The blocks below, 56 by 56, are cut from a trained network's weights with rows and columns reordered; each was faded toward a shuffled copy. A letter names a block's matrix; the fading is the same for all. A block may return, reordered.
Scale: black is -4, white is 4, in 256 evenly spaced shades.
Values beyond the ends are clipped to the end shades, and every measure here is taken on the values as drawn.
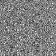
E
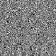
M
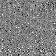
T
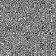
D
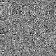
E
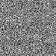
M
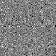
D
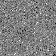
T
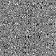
E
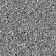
T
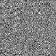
M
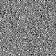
M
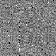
D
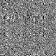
E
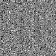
E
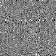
D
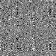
E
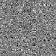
M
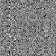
D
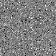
T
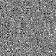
E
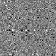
D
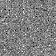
T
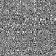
E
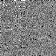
D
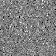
T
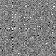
D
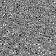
T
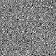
M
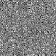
E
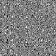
E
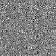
E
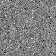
T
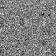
M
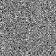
M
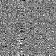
E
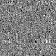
M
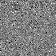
T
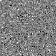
T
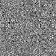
E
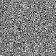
E
